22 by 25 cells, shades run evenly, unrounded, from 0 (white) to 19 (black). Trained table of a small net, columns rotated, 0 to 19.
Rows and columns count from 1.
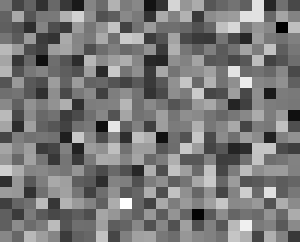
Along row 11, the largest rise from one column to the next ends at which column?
25
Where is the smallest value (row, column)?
19, 11
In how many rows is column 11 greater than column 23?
10
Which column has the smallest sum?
22
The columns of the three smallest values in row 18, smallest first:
23, 21, 15
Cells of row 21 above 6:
22
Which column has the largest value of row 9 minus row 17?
18
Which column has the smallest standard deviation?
8
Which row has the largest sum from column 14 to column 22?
4
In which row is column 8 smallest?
6
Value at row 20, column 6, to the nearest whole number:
13
